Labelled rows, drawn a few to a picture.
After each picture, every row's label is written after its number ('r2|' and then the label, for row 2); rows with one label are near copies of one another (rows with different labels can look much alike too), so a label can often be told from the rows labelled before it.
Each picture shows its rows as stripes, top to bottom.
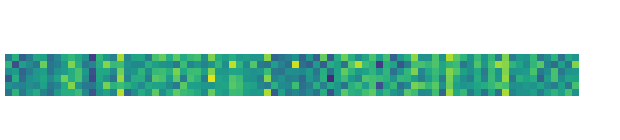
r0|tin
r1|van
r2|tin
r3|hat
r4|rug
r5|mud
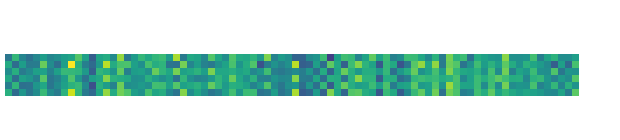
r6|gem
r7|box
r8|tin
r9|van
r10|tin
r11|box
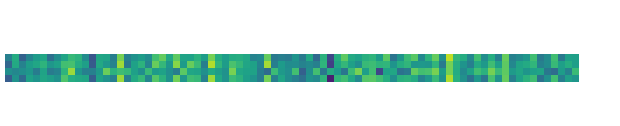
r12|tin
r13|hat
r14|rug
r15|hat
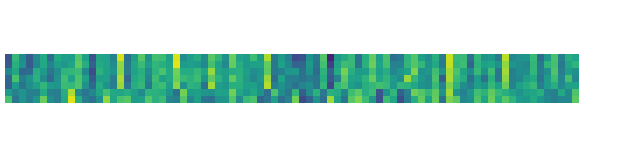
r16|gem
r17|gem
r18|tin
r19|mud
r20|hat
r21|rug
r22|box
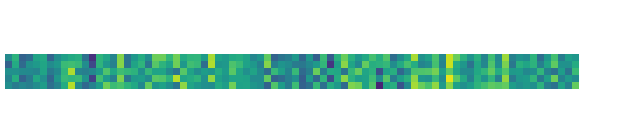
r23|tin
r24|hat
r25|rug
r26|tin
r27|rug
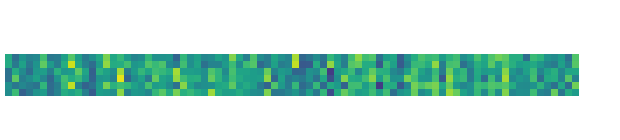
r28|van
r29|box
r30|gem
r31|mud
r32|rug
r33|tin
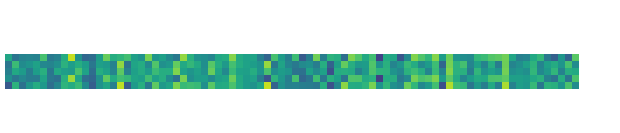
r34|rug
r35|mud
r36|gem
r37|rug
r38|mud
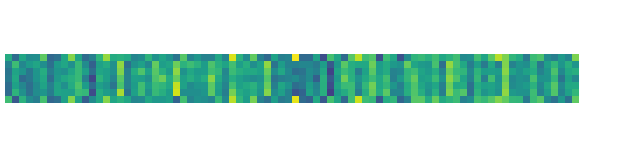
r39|van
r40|mud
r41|gem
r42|tin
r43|gem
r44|gem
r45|van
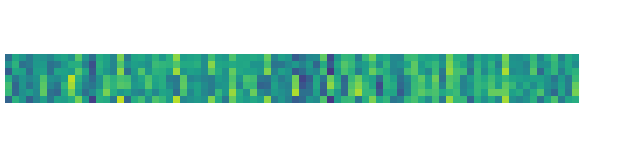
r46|gem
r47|tin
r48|gem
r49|box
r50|box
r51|van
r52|gem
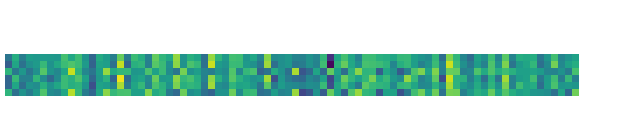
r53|hat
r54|hat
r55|box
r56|mud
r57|hat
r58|box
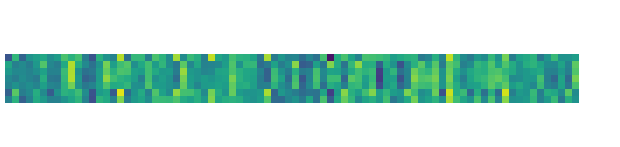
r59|hat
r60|box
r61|rug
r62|rug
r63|rug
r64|mud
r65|tin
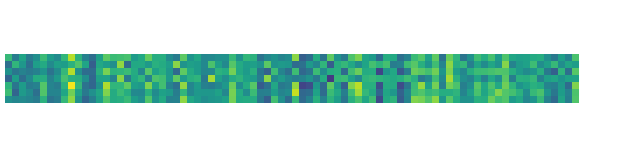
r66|box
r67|gem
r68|rug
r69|hat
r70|box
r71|van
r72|rug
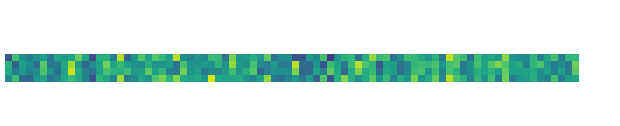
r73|gem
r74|van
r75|box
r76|tin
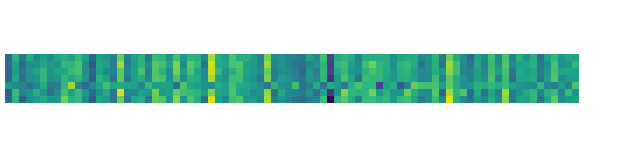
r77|hat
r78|hat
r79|hat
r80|hat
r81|rug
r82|mud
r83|hat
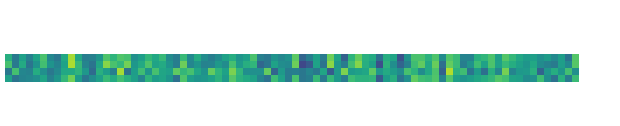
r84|box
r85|box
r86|mud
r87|rug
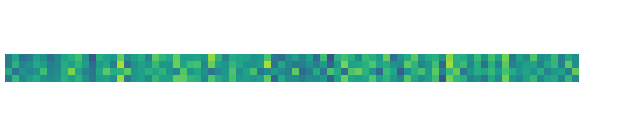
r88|tin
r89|mud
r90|box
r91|mud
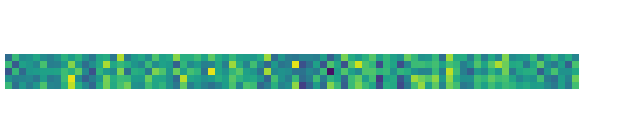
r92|mud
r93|van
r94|hat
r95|rug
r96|box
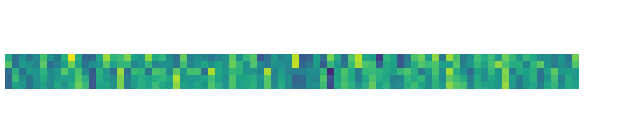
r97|box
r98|van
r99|hat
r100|gem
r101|gem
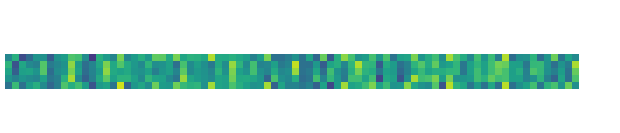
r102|tin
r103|van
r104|van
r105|rug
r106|mud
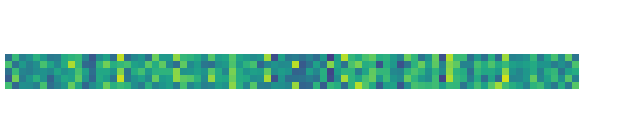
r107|mud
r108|box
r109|gem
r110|mud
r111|van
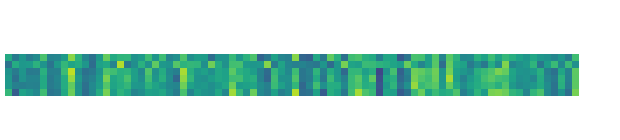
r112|box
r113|mud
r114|rug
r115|rug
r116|rug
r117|van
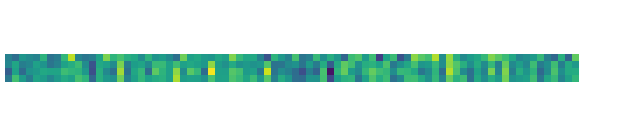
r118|rug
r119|tin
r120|hat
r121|gem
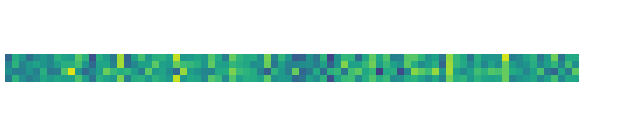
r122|gem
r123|mud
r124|rug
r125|gem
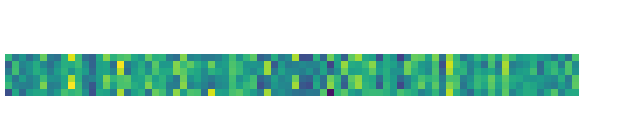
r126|box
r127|mud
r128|mud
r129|box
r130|box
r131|hat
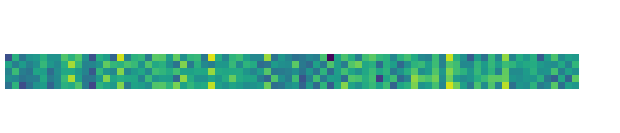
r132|hat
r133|box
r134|tin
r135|rug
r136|tin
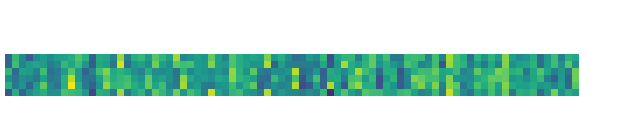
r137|gem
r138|mud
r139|van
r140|rug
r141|box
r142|hat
